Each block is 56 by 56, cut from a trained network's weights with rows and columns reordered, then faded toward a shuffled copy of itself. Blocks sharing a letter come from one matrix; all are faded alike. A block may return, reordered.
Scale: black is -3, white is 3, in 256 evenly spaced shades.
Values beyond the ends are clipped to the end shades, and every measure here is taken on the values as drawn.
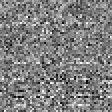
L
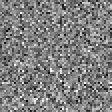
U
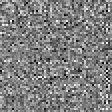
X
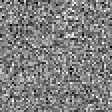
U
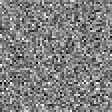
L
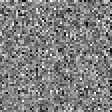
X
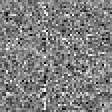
X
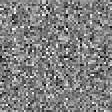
X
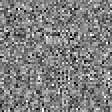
L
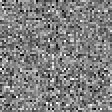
X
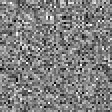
L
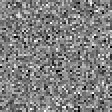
X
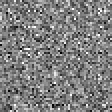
X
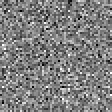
U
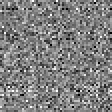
L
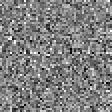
L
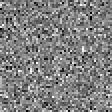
X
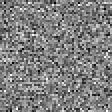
U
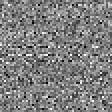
L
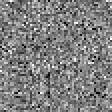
X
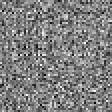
L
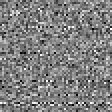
L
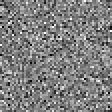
U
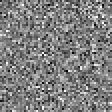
U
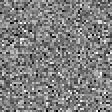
U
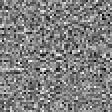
L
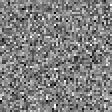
U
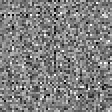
X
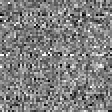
L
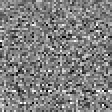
L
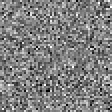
L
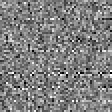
L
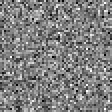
U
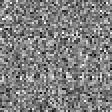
L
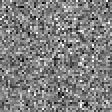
X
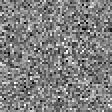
U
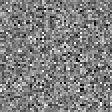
X
